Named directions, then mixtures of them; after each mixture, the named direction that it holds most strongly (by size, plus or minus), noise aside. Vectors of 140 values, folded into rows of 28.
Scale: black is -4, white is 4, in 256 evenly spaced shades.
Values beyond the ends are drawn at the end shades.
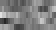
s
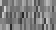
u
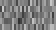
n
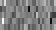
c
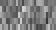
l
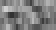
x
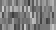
n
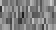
n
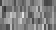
u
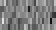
c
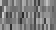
u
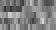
x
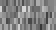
l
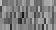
u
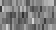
n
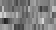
s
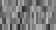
l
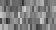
l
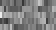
s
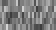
l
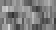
x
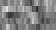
x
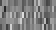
u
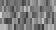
n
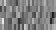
c
